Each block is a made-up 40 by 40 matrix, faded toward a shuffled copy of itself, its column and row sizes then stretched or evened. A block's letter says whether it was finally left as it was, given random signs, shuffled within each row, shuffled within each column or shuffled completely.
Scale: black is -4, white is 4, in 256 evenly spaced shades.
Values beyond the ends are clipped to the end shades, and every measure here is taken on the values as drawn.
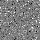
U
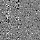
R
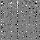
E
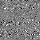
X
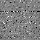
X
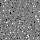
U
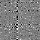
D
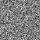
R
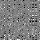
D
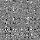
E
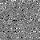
X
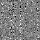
R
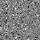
R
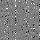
R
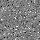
U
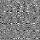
D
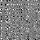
E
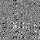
D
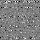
X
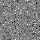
R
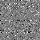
X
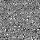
X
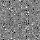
R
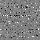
X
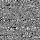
X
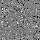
E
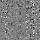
R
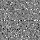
X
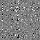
E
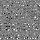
X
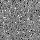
U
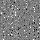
R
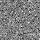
U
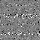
X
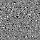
X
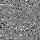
X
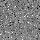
U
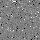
U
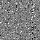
R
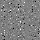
R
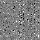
R
